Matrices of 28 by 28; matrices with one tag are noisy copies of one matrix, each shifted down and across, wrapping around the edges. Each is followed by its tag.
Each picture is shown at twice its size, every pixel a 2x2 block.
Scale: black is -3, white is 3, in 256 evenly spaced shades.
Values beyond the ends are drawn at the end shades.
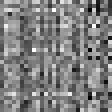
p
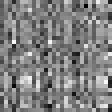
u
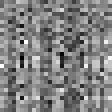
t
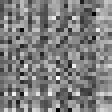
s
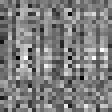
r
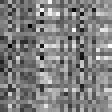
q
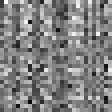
s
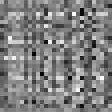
s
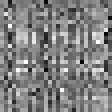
u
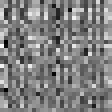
u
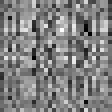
u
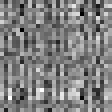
u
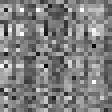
t
